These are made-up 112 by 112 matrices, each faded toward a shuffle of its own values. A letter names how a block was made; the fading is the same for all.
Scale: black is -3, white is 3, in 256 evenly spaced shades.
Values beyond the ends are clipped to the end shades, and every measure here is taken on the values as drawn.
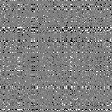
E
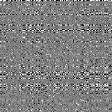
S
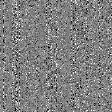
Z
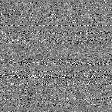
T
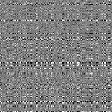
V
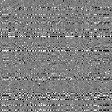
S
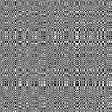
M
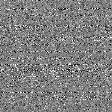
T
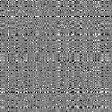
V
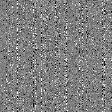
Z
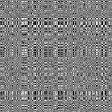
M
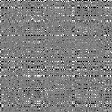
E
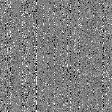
Z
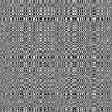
M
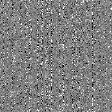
Z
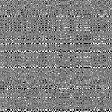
V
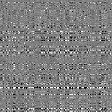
S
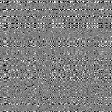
S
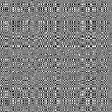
M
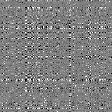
E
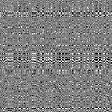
V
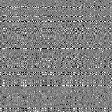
S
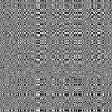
M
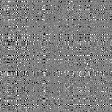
E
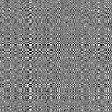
M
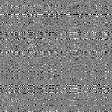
S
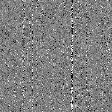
Z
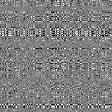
S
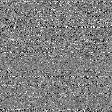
T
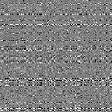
S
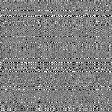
S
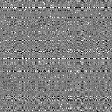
V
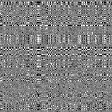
V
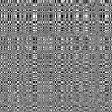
M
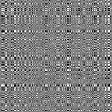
M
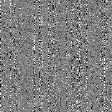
Z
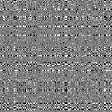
V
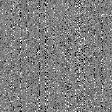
Z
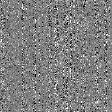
Z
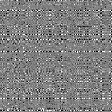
V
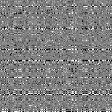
S
